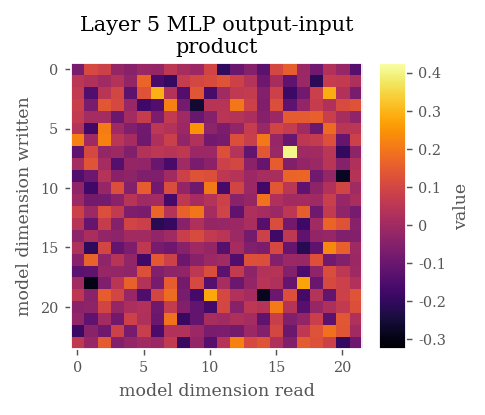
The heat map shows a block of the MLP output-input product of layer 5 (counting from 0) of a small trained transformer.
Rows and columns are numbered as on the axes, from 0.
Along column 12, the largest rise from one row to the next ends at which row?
23
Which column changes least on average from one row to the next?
13
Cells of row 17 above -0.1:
18
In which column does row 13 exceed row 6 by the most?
20
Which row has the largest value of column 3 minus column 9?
3
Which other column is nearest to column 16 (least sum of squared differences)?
8
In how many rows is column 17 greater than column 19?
7
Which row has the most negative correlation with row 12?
21
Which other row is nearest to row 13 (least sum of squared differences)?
15
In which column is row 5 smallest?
1
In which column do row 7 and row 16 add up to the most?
16
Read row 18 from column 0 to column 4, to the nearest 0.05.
0 -0.3 -0.05 0.05 0.15
